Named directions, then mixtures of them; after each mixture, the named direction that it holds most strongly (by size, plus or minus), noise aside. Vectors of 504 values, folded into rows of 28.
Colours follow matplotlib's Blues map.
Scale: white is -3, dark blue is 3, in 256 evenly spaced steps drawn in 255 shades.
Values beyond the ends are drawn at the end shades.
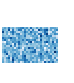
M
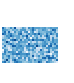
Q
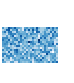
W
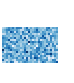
Q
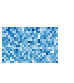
W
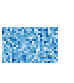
M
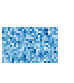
M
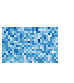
W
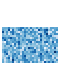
M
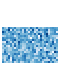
M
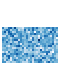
W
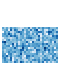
M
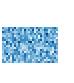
M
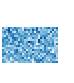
W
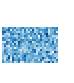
M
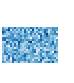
M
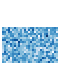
Q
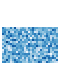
Q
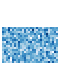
M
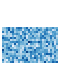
Q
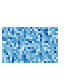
M
